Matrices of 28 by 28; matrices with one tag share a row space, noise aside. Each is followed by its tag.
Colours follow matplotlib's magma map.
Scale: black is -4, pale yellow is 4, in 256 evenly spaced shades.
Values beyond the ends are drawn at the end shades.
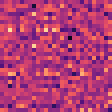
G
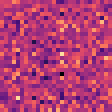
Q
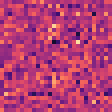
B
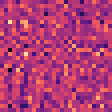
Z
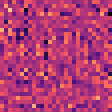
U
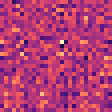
Q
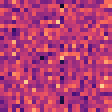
Q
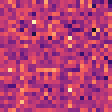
G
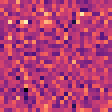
Z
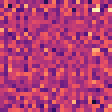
U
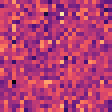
Q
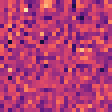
Z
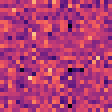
G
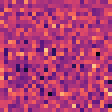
U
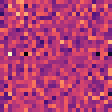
U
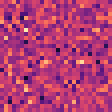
Z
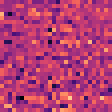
B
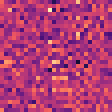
B
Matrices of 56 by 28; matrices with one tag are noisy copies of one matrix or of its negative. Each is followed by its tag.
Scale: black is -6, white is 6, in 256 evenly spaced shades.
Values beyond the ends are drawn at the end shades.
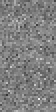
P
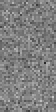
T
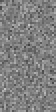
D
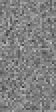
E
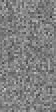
D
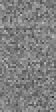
T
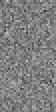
E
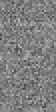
T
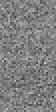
T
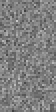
E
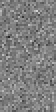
E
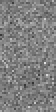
T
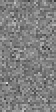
P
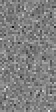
D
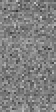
P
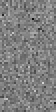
D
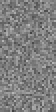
E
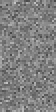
P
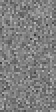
D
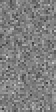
E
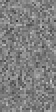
E
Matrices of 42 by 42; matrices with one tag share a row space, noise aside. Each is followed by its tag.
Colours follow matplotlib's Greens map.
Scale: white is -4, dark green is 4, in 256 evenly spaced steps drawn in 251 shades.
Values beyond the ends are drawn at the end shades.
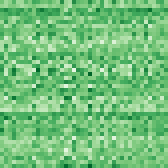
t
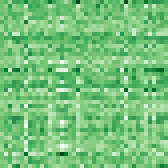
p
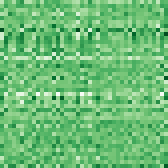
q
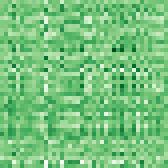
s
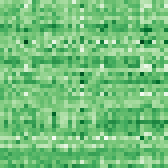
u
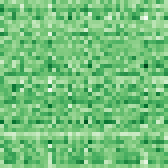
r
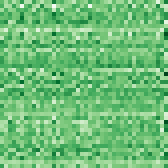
q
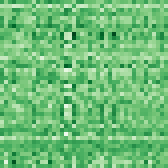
t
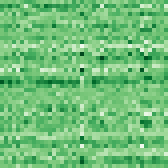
u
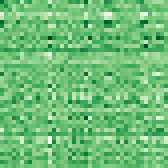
r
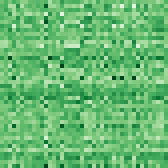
s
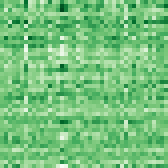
p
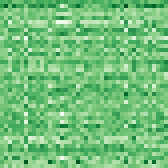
p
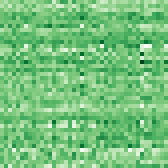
u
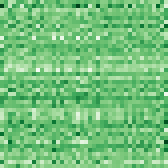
q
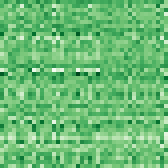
q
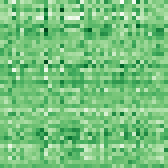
s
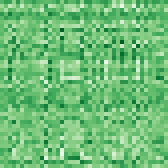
s
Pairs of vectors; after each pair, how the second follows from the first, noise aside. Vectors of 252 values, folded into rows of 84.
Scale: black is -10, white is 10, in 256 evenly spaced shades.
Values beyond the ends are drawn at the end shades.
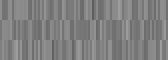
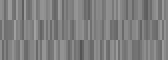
wrapped around, negated.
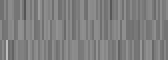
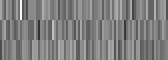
wrapped around, scaled up.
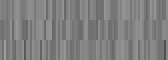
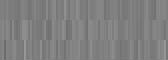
negated, shrunk.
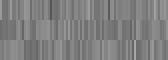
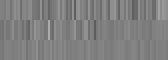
wrapped around, negated, partly zeroed.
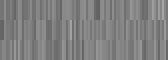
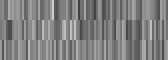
wrapped around, scaled up.
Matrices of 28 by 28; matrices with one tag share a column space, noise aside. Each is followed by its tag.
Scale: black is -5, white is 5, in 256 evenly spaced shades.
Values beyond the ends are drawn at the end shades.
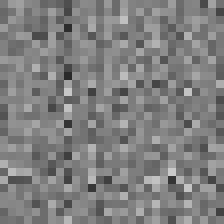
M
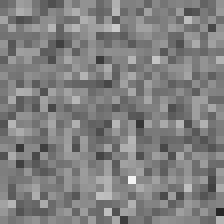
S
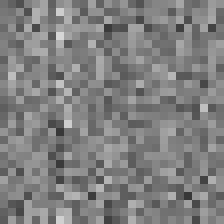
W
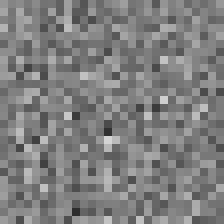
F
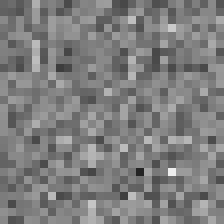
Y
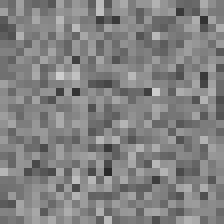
M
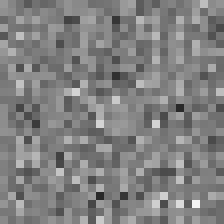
Y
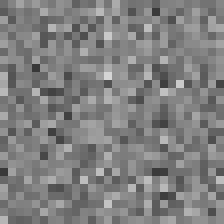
M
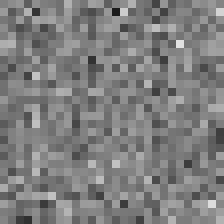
W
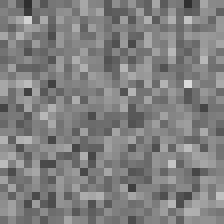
Y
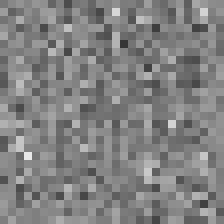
W
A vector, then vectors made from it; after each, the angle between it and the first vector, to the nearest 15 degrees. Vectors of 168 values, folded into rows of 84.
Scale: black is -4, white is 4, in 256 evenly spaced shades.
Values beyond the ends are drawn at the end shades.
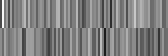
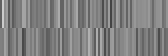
30 degrees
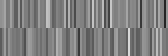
90 degrees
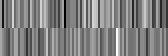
105 degrees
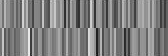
90 degrees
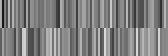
150 degrees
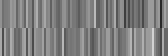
105 degrees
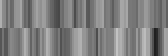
105 degrees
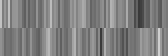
135 degrees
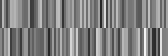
75 degrees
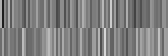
165 degrees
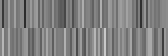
120 degrees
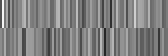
15 degrees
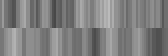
75 degrees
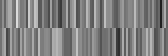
90 degrees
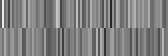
30 degrees
